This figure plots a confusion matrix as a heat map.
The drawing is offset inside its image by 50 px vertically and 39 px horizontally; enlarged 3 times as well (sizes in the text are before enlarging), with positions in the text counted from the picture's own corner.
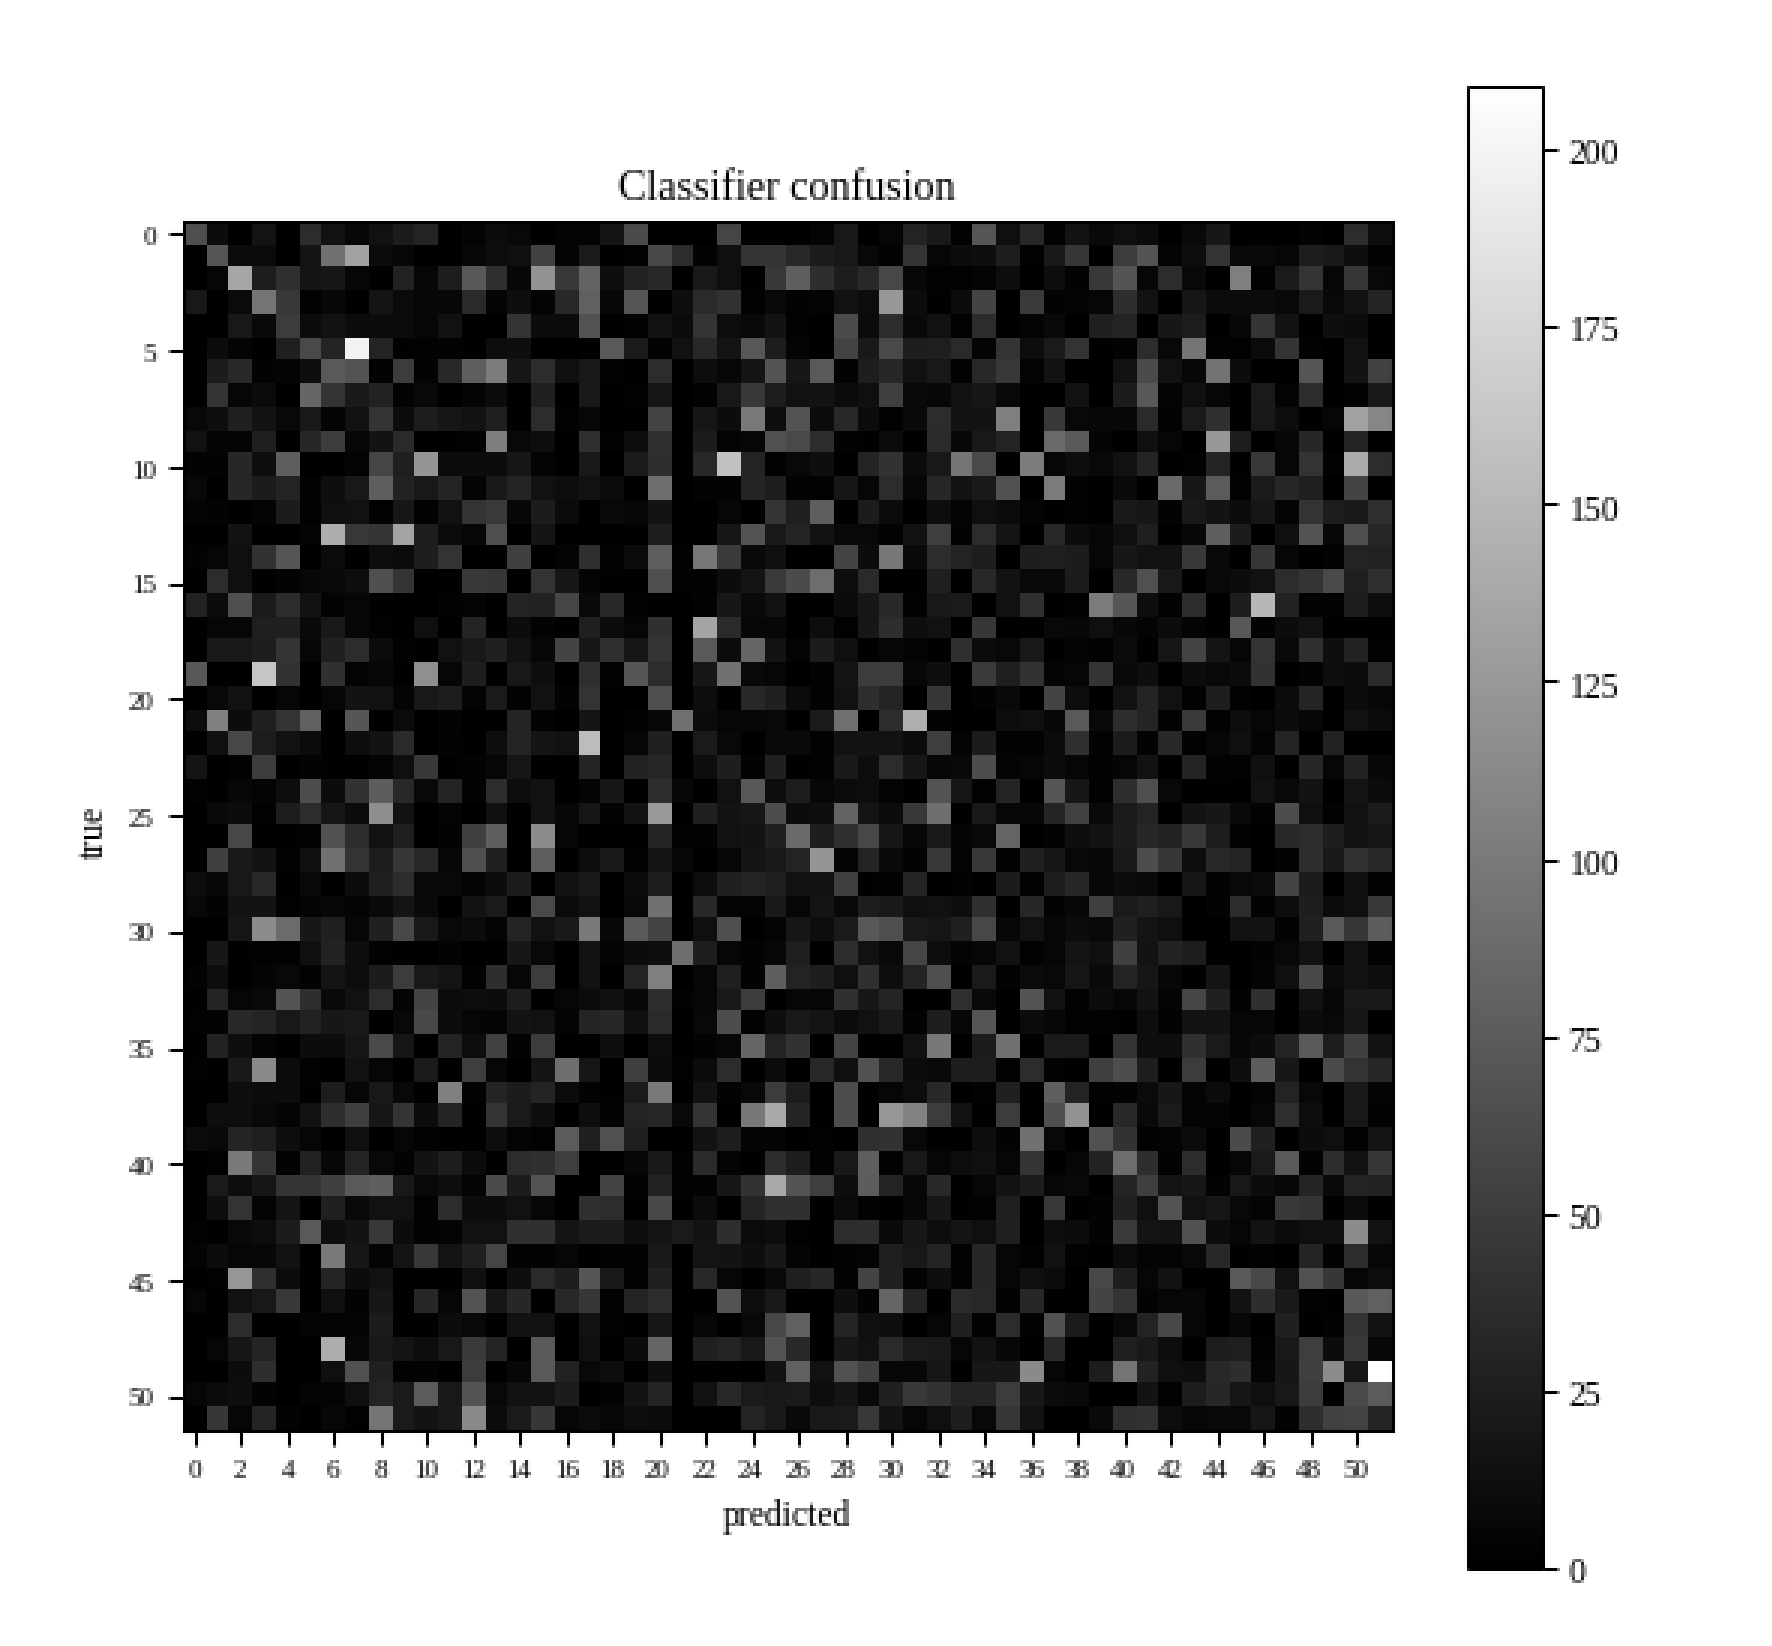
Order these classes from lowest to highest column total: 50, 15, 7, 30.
7, 15, 30, 50
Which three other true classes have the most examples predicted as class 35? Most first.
8, 26, 11
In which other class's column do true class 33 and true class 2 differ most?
15
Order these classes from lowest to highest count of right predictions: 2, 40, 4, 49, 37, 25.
4, 25, 37, 40, 49, 2
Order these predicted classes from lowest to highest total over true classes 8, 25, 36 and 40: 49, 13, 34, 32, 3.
13, 34, 49, 32, 3
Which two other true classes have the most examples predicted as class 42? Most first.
11, 47
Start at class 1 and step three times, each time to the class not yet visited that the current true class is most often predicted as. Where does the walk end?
43
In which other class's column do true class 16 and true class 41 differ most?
46
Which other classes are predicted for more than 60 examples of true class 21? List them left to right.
1, 5, 7, 28, 31, 38
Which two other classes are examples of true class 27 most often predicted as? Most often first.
6, 15
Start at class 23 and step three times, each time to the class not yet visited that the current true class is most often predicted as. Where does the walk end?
50
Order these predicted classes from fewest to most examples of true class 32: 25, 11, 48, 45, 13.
45, 11, 13, 48, 25
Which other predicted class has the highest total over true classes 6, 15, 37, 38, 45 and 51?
25
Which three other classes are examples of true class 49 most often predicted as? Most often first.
51, 36, 40
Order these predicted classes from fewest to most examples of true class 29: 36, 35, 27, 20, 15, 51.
35, 27, 36, 51, 15, 20
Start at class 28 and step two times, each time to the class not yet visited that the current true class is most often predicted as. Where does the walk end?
26
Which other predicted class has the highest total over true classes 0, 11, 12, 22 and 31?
17
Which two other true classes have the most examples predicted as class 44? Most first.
9, 6
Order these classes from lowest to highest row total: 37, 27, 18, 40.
37, 18, 40, 27
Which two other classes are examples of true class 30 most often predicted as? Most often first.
3, 17
